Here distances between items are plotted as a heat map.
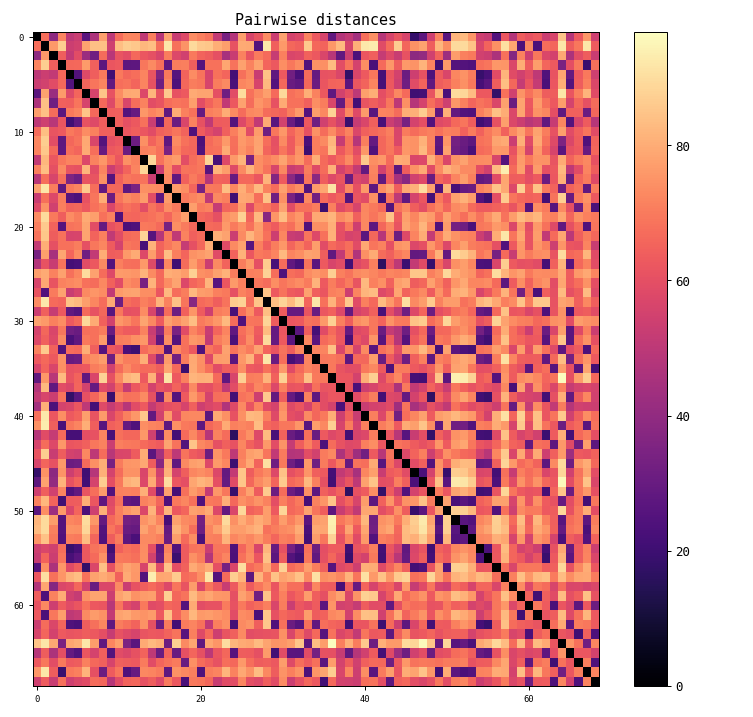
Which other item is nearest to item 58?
37
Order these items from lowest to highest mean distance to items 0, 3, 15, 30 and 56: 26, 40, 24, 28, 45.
24, 45, 26, 40, 28
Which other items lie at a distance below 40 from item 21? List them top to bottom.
14, 40, 44
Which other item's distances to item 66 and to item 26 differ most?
57
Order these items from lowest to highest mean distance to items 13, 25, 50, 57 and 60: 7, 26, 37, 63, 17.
26, 63, 37, 7, 17
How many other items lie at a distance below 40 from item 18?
6
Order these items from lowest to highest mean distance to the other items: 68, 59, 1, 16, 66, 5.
5, 68, 66, 16, 59, 1
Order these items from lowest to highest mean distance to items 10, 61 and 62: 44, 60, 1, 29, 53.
29, 1, 44, 60, 53
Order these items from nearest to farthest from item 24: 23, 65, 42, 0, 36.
42, 65, 0, 36, 23
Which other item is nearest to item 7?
39
